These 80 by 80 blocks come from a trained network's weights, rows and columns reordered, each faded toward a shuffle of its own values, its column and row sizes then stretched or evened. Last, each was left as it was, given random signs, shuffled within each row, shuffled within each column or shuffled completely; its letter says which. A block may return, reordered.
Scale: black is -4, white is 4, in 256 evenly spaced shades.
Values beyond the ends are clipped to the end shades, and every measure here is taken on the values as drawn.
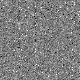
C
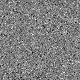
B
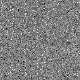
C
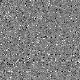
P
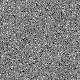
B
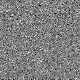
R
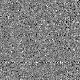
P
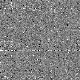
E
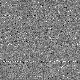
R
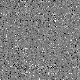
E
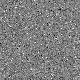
B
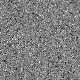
B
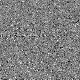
R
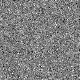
R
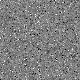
C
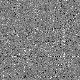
E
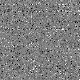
E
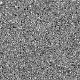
R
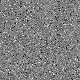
B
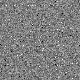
R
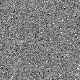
B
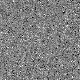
C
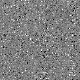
E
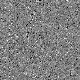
C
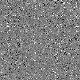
E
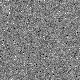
B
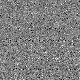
R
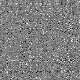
P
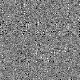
P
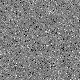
B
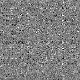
P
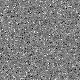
B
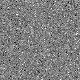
C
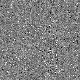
C
